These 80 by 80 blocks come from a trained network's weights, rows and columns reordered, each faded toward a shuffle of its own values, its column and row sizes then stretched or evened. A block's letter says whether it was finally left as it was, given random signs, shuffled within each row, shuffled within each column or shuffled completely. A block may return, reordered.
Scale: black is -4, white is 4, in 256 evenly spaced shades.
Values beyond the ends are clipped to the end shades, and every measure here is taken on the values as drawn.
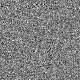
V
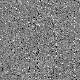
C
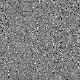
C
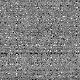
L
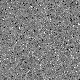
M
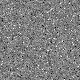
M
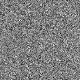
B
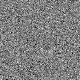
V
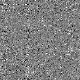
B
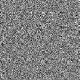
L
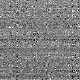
L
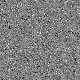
M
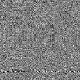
L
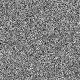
M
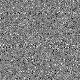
V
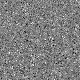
M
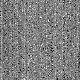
C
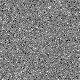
M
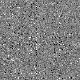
B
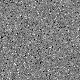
M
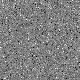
M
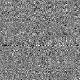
L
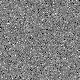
M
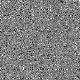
B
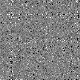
B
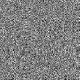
L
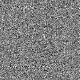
B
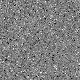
M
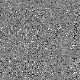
B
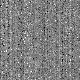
C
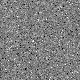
M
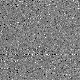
V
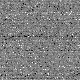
V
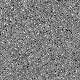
M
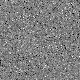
M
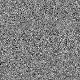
V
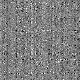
L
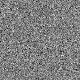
V
